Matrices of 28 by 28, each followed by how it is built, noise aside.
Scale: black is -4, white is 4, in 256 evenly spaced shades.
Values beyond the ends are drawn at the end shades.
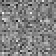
low rank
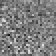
lower triangular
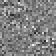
block diagonal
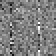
uneven columns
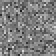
noise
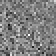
lower triangular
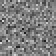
noise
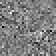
block diagonal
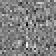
low rank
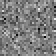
uneven columns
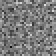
repeating rows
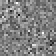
block diagonal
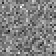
noise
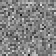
noise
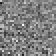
lower triangular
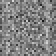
repeating rows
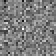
low rank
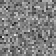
noise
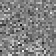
lower triangular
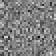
low rank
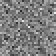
repeating rows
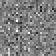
uneven columns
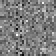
uneven columns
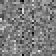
uneven columns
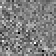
lower triangular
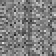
repeating rows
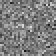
noise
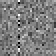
uneven columns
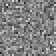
repeating rows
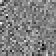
lower triangular
